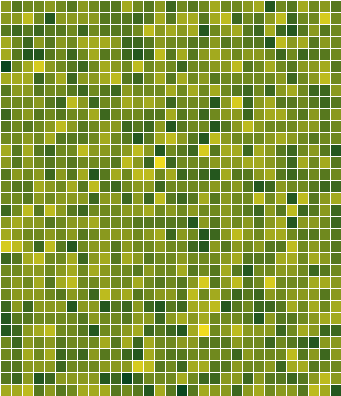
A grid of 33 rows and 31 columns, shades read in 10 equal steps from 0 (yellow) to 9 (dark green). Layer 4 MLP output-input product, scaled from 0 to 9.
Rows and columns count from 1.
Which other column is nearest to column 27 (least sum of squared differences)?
5
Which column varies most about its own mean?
19
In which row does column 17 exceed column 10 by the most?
33
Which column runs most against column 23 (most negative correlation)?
16
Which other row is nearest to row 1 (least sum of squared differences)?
14
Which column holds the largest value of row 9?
20
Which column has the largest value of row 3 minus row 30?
27
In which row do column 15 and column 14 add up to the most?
26
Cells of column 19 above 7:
4
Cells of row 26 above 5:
15
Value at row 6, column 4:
1
